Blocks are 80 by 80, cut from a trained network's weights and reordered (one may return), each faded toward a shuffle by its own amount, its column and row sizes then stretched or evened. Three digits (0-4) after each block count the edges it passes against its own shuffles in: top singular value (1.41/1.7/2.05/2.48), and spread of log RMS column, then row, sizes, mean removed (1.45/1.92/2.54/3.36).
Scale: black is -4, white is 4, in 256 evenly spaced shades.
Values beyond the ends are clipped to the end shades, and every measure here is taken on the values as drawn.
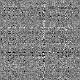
2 3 2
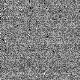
0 2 0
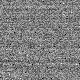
1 0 0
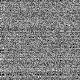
2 2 0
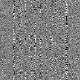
2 4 1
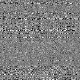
1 1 4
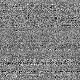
1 1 3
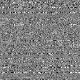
1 0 4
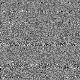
0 0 3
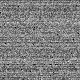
3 0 0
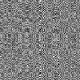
4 3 0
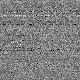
1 0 2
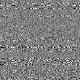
2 0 4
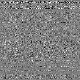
1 2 4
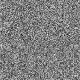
1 0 1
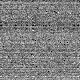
3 1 1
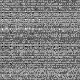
4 2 1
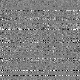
2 2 4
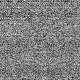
1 0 1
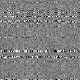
4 1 4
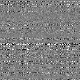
1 2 4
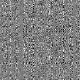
1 4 2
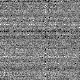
3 2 2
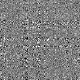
1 3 3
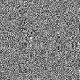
3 2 0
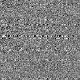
2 1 3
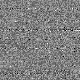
0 1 3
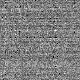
2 2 0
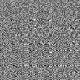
3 0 3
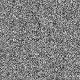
1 0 1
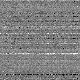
4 1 3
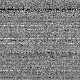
3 0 3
